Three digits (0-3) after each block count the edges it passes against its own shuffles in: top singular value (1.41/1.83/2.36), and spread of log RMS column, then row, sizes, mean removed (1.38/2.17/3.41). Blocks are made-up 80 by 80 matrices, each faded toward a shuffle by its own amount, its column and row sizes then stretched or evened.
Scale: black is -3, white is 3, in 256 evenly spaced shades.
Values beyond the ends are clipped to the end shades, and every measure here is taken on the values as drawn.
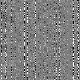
3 3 0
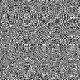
3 0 2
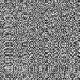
3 1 1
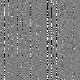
3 3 0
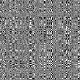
3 3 2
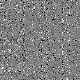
1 2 1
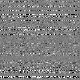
1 1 3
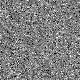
0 0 0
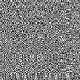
3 1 1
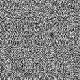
2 0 0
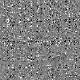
0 2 2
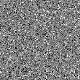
1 1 0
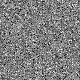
0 0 0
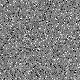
1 0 0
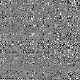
2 2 2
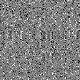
2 1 0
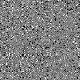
2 1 1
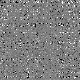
0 2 2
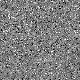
0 0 1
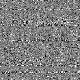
2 0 2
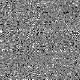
1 1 2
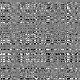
3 2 3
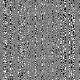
2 3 0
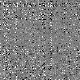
0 2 2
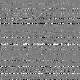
3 1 3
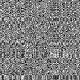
3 1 0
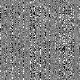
0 3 1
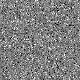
0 1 0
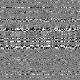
3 0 3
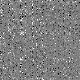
0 2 0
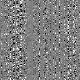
2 3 0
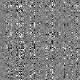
2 3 2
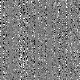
0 3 0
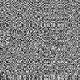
3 1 1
